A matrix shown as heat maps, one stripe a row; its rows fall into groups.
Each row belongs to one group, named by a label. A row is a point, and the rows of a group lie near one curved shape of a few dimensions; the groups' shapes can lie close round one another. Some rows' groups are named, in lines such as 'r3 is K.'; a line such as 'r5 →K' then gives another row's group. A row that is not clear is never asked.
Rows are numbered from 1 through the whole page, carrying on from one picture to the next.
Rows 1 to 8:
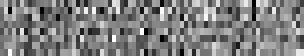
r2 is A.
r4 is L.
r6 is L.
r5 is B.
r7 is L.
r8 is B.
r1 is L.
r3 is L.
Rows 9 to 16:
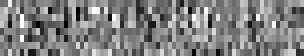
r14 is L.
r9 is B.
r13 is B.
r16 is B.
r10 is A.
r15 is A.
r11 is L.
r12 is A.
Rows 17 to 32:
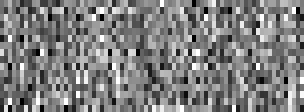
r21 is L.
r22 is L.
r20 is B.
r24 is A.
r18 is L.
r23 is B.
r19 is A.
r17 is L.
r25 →L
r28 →A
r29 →L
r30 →A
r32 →B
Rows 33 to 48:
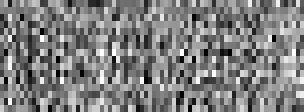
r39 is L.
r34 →B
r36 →L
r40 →L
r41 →B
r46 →B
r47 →B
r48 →A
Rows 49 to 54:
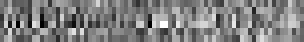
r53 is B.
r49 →A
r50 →L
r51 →B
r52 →B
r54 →L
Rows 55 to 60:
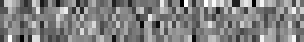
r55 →L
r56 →A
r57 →B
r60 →L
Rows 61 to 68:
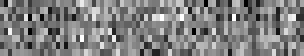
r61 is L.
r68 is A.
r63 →B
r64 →B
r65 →B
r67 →L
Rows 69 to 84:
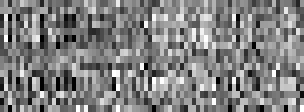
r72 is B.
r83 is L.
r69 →A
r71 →B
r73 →B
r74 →B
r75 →L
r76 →L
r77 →A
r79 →A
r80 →B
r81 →B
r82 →B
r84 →A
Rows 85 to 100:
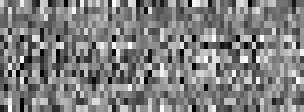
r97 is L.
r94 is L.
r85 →A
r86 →B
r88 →L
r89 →A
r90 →L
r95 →B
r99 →A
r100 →L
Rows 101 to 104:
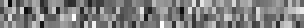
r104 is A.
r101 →B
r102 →B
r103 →B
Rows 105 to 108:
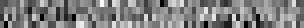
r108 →L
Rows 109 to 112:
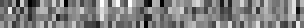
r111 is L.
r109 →L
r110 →L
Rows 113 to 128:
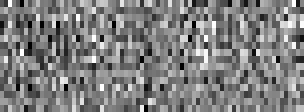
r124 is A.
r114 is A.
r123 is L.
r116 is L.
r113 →L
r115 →A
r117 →B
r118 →A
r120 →L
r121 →A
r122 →B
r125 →L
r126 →L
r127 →B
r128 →B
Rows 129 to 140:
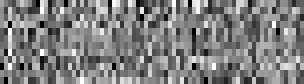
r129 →A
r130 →A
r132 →A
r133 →B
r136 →B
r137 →B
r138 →L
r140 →L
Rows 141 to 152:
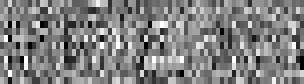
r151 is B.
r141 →A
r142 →B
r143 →A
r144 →B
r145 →L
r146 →A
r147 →L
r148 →L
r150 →B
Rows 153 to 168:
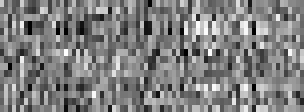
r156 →L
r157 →L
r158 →B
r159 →L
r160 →A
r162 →A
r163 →L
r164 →B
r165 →L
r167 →B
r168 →L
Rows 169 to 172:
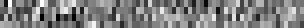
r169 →B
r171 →B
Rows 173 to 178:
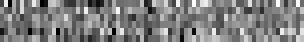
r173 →B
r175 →A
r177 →L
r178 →B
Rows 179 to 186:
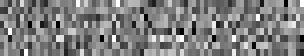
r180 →L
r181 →B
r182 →B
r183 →B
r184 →B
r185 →L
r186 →B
